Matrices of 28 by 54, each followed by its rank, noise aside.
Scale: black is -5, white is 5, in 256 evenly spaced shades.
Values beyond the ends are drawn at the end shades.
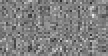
six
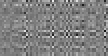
two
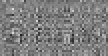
four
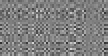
two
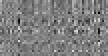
three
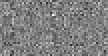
six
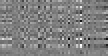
two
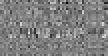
four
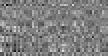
four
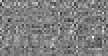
six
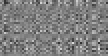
three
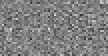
six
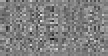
four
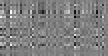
two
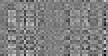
two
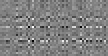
two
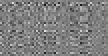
three
